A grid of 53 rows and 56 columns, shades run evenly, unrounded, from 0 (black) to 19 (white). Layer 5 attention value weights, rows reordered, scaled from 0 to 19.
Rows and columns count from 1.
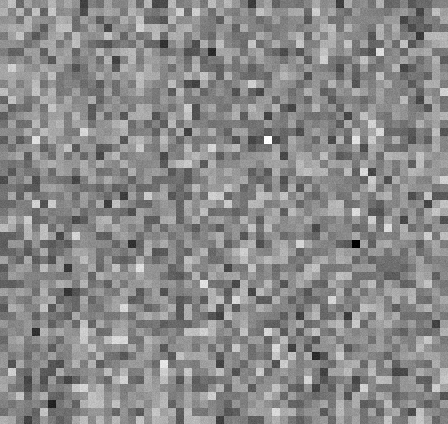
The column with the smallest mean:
23
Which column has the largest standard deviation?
45
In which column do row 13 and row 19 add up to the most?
9
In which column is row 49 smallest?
40
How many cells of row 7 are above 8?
43
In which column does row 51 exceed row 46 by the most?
13
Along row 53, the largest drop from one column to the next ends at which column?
28
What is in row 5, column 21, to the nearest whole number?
8
